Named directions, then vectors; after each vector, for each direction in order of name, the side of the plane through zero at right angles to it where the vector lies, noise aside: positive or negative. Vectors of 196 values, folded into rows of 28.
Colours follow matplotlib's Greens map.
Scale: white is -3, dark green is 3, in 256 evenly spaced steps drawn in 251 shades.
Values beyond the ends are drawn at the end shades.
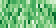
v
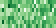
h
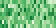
negative, positive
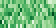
negative, positive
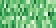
negative, positive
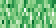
positive, negative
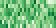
negative, positive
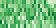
negative, positive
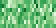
negative, negative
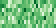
negative, negative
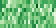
negative, negative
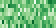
positive, negative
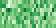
negative, negative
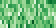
positive, negative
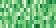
positive, negative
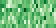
negative, negative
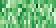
negative, negative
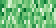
negative, negative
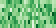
positive, positive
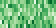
positive, negative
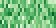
negative, positive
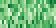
positive, negative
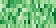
positive, positive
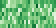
negative, negative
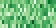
positive, negative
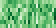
positive, positive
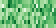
positive, positive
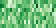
negative, negative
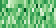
negative, negative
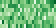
positive, negative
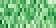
negative, positive
